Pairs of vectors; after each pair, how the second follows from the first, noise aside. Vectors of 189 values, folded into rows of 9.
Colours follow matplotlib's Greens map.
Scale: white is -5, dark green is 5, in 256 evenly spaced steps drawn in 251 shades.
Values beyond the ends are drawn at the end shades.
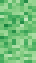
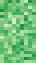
negated.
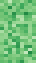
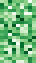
negated, scaled up.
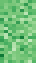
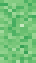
wrapped around, negated, shrunk.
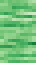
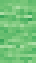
negated, shrunk.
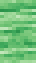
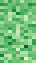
shuffled.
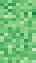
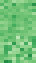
wrapped around, negated, partly zeroed.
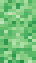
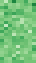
reversed, partly zeroed.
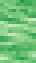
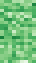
shuffled.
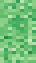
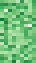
reversed, negated.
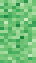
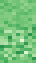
wrapped around, negated, partly zeroed.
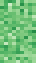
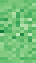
reversed, partly zeroed.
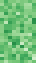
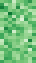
reversed, negated.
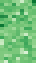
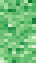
reversed, negated.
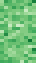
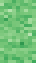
wrapped around, negated, shrunk.
